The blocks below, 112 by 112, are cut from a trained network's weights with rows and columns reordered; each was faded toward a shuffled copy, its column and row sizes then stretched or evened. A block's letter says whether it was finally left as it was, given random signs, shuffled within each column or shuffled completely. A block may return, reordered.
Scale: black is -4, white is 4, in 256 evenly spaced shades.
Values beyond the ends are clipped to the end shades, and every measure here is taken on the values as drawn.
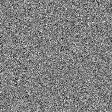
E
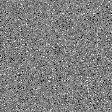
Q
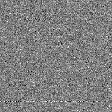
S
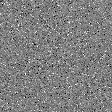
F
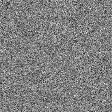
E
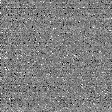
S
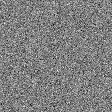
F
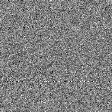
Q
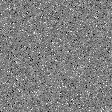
F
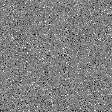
Q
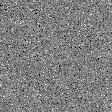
F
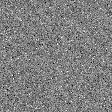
F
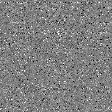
Q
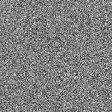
S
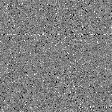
Q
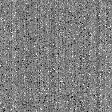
E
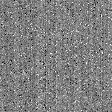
E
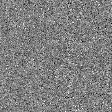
E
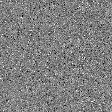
E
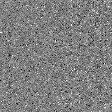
Q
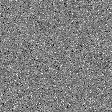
F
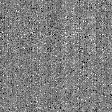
S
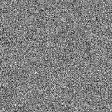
S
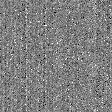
E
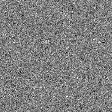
Q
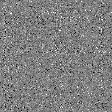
Q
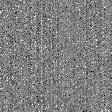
E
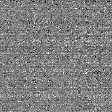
S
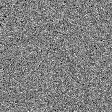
F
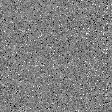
E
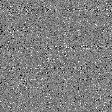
Q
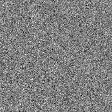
E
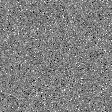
F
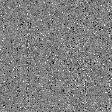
Q
